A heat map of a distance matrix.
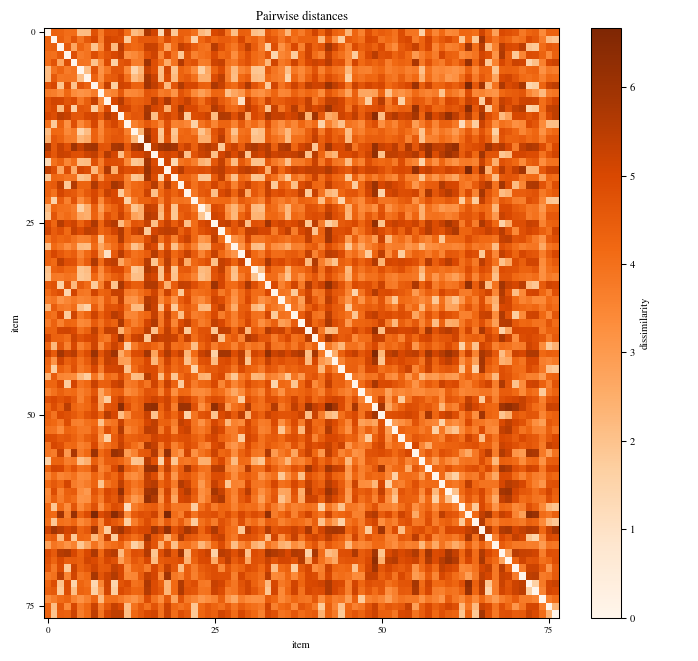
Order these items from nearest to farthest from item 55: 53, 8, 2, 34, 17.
34, 17, 8, 53, 2
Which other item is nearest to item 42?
25
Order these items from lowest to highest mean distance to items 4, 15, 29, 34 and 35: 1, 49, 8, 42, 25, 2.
8, 2, 1, 49, 25, 42
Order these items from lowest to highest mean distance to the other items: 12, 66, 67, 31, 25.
67, 12, 31, 66, 25
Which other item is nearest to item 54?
57
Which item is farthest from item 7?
63
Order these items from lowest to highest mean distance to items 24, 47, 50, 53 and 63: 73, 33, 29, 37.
29, 37, 73, 33
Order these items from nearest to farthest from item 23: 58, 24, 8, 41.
24, 8, 58, 41
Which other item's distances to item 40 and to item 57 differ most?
15
